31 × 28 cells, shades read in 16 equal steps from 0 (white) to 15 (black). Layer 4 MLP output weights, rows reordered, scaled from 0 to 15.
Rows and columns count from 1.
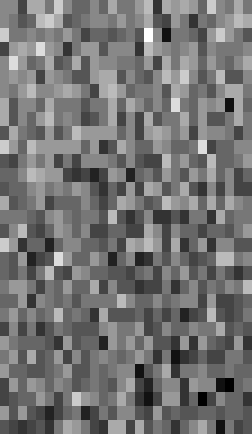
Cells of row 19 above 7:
19
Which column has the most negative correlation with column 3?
16
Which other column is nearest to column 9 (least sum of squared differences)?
10
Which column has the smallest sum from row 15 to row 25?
7
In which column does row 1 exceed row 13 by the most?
3
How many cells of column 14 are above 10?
3
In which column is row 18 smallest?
1
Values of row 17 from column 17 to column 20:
5 7 11 7
